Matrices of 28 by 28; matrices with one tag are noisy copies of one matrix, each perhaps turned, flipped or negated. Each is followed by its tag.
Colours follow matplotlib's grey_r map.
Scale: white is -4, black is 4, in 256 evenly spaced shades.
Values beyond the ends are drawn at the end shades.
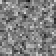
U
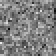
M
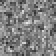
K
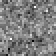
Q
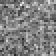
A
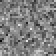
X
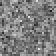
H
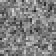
Q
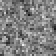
K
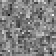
H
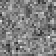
H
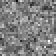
H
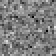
U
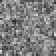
H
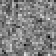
H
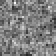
K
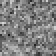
A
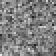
A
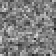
U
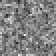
U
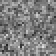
Q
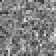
X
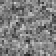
K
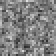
U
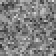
Q
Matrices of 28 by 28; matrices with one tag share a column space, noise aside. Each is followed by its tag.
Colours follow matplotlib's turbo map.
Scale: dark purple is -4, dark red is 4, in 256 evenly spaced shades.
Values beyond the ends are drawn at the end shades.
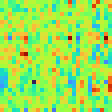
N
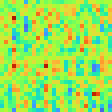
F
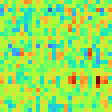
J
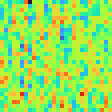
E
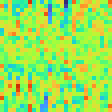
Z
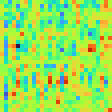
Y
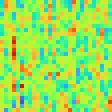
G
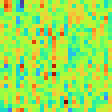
G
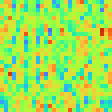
G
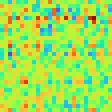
J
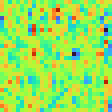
J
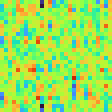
Z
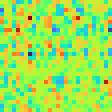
J
